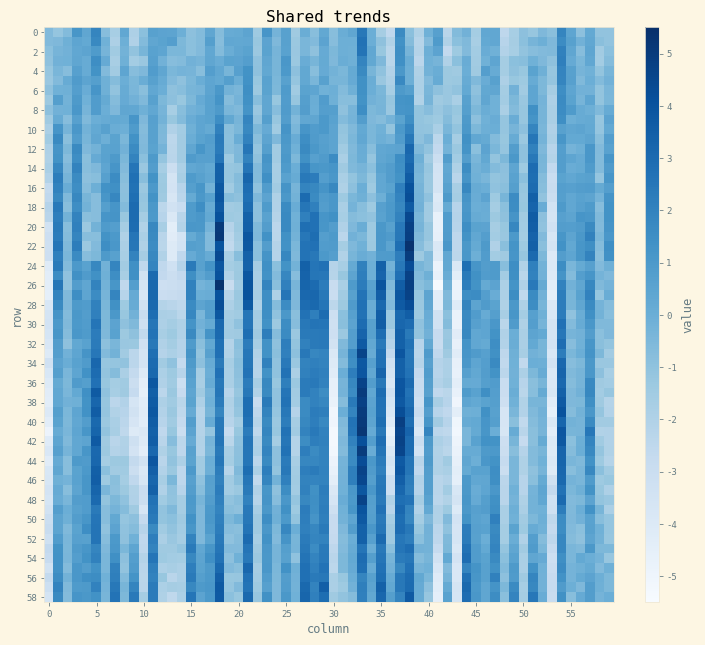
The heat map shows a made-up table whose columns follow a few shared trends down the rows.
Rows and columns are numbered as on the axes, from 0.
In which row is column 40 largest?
41
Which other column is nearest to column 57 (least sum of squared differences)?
23
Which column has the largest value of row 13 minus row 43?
30
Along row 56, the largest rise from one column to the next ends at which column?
44
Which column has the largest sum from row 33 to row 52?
33
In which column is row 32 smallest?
43
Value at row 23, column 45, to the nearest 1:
0
